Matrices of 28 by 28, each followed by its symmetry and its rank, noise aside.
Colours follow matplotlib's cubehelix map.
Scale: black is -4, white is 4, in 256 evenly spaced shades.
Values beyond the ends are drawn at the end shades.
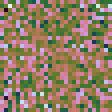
antisymmetric, rank six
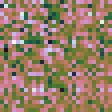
no symmetry, rank five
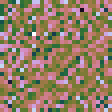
symmetric, rank seven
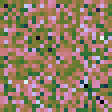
symmetric, rank six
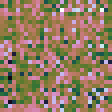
antisymmetric, rank six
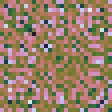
symmetric, rank six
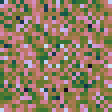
symmetric, rank seven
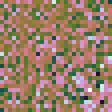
symmetric, rank six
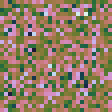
no symmetry, rank seven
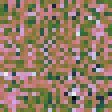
no symmetry, rank seven
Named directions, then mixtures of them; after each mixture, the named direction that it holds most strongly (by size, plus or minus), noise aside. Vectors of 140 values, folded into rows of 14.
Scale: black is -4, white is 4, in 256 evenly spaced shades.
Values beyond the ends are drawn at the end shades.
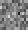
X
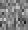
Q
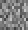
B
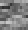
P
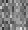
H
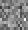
B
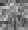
P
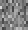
H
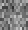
H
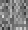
H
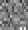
H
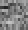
P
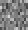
X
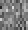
B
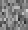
Q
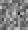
X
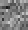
P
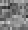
P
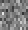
Q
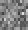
X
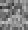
P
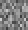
B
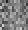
H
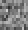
B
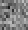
P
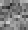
P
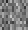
H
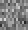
Q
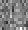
H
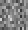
B
